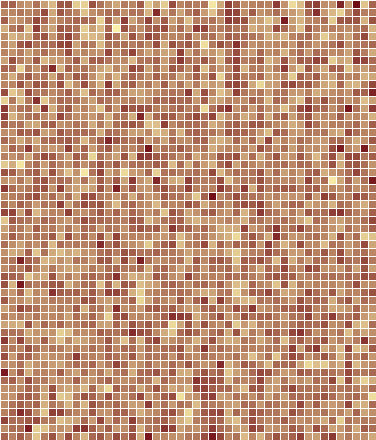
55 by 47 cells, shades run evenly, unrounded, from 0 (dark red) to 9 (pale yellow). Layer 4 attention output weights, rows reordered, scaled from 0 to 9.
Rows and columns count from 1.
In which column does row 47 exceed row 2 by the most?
29
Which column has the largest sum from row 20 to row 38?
30
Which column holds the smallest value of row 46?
28
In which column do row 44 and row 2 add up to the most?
43
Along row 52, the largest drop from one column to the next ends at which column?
7
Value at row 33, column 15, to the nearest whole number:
6
